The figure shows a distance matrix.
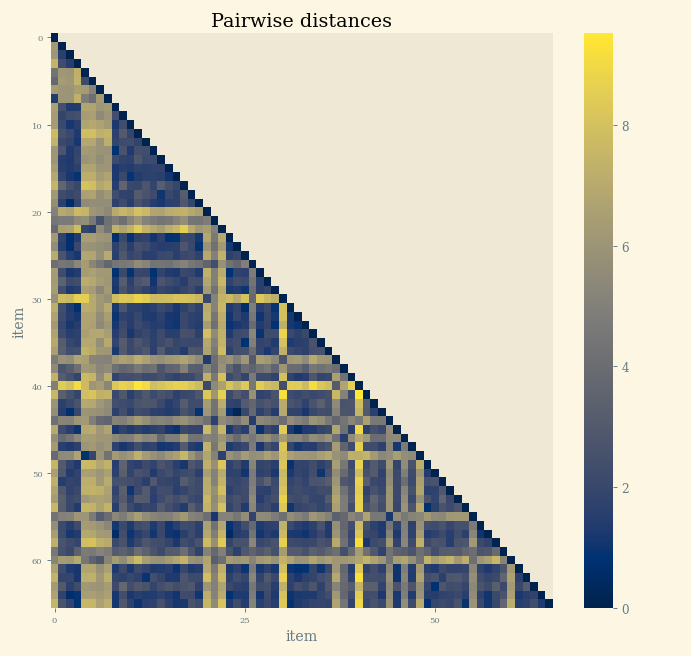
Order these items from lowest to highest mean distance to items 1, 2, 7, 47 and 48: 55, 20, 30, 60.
55, 60, 20, 30
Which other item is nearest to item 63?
50
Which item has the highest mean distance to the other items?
40
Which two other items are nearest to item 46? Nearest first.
38, 59
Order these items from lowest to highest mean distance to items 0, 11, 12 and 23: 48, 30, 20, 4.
48, 4, 20, 30
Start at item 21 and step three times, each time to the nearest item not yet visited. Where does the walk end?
26
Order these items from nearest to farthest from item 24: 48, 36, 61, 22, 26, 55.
61, 36, 26, 55, 48, 22
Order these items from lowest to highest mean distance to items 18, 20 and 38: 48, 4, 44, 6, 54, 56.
56, 44, 54, 6, 48, 4
